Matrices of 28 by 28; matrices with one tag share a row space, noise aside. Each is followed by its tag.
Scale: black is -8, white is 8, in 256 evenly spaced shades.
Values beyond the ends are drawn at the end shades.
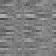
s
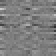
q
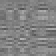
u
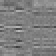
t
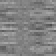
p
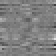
q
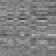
u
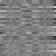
q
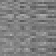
u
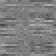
p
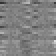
q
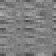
s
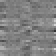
q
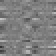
q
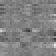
q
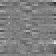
q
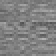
u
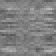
p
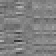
t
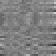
q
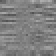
p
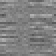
p
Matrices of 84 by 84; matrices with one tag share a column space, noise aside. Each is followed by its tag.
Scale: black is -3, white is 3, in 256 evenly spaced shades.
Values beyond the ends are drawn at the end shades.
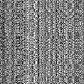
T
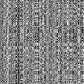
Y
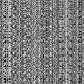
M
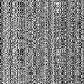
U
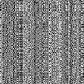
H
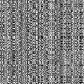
T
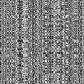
M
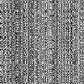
T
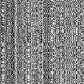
Y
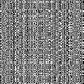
T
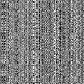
T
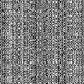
T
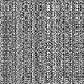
H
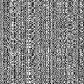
U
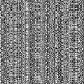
H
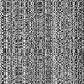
U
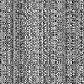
T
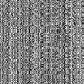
Y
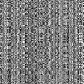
Y
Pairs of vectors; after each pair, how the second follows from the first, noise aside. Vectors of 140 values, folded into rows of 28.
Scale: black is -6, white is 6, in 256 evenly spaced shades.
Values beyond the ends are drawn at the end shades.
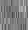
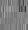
negated, partly zeroed.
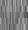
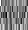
wrapped around, scaled up.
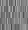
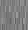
wrapped around, negated, shrunk.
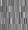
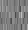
negated, partly zeroed.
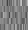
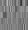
negated, partly zeroed.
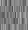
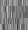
reversed.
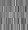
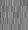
wrapped around, negated, shrunk.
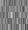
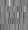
wrapped around, partly zeroed.
